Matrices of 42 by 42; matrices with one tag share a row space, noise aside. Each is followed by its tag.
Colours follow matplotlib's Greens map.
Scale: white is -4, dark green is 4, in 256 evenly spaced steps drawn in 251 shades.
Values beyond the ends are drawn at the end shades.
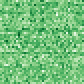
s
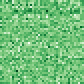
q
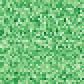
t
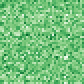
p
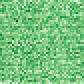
q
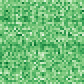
s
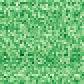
p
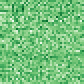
q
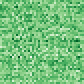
q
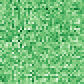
q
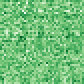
p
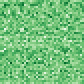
p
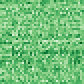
q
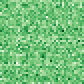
s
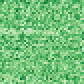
p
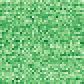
q
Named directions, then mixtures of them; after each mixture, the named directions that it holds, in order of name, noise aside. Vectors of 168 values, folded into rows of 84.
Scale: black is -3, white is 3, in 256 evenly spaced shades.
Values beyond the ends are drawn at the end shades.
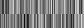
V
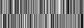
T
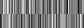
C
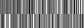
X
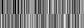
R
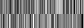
T, X.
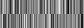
T.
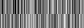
R.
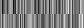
R, T.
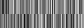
V.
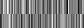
C.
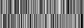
T.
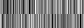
C, X.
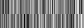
V.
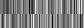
C, X.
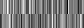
C.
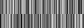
C, V.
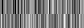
R.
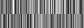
T, V.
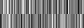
C.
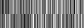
V, X.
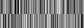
R, T.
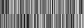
V.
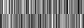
C.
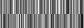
R, T.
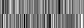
T, V.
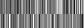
T, X.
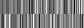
X.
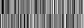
R, V.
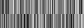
V.
